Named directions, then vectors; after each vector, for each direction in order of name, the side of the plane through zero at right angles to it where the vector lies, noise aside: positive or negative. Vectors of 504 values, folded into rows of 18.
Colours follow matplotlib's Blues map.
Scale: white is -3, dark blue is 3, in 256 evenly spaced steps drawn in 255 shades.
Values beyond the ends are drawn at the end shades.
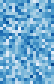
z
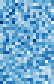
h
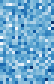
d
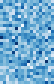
negative, negative, positive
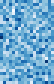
negative, negative, positive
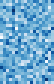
positive, positive, negative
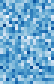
positive, negative, negative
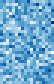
positive, negative, positive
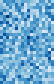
negative, positive, positive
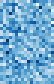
negative, positive, negative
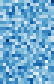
positive, positive, negative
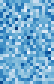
negative, positive, positive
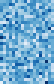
negative, negative, negative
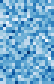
positive, negative, negative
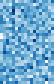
positive, positive, negative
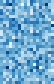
negative, positive, negative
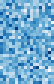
negative, positive, positive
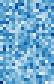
positive, positive, positive
